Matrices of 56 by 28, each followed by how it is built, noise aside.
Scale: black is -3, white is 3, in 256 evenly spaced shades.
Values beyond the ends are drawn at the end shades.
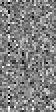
uneven columns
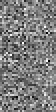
low rank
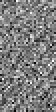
Hankel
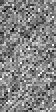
Hankel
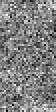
smooth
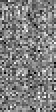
blocks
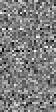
uneven rows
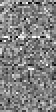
uneven rows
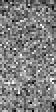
smooth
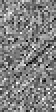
Hankel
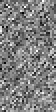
Hankel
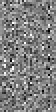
uneven columns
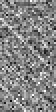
Toeplitz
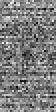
blocks
